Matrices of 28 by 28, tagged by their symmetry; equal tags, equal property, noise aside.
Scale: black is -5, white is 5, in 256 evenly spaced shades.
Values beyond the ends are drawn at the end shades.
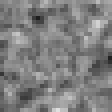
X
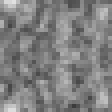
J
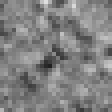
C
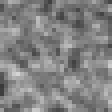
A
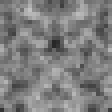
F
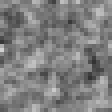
A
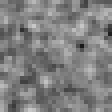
X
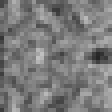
J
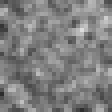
C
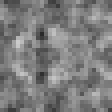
J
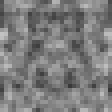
F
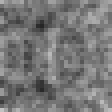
J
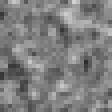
X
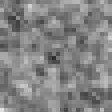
C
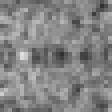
J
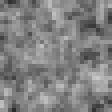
A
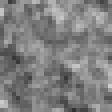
X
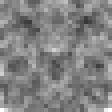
F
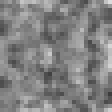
J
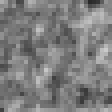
A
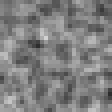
X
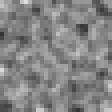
C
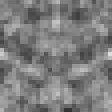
F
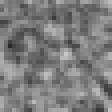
A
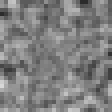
X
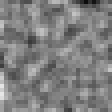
X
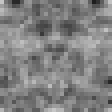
F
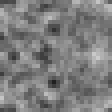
J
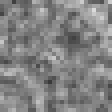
C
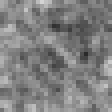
C
